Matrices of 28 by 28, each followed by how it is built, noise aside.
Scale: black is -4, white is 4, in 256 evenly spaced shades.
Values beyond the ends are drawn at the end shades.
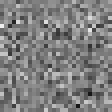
low rank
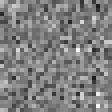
low rank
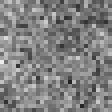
smooth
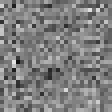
low rank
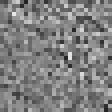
upper triangular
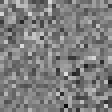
block diagonal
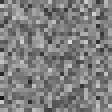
repeating rows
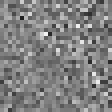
upper triangular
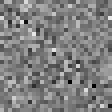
block diagonal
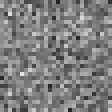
blocks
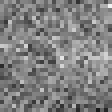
smooth
